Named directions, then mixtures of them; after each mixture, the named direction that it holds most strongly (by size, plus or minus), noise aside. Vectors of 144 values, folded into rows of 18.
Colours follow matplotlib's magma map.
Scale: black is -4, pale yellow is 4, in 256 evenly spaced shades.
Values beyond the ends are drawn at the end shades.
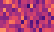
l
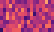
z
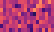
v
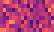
l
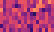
v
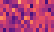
l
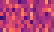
z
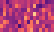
v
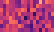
v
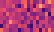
v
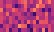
v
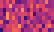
z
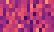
z
